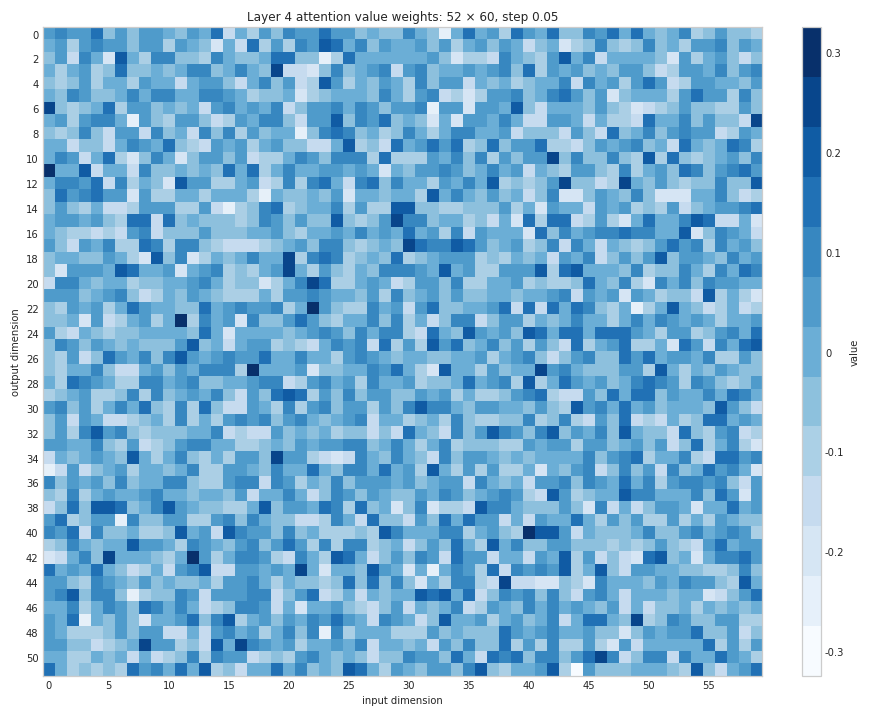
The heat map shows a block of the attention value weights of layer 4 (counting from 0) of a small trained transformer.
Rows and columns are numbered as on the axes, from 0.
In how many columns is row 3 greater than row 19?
22
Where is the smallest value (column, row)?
44, 51
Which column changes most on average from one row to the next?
40
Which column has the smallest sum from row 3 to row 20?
21
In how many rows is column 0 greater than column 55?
23
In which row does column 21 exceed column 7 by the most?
43
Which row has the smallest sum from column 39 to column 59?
13
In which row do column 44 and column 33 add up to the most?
19
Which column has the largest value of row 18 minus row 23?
9
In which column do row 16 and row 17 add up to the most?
30
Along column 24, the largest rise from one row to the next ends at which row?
42
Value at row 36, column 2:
0.05
